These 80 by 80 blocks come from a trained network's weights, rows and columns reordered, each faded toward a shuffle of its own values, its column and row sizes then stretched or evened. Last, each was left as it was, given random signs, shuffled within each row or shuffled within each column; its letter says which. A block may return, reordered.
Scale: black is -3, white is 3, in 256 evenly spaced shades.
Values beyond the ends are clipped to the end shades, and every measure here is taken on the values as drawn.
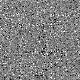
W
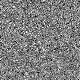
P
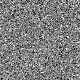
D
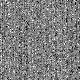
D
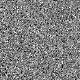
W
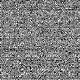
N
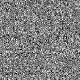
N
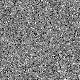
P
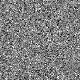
N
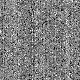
D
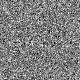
P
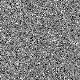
D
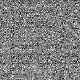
N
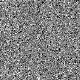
W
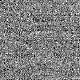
N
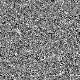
W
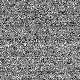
P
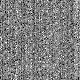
D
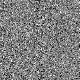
D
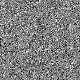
W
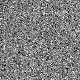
D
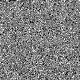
P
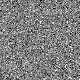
W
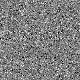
P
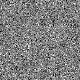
W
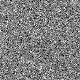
D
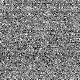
P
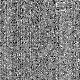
N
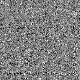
W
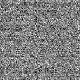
N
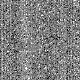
N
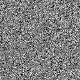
W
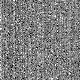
D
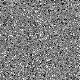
W
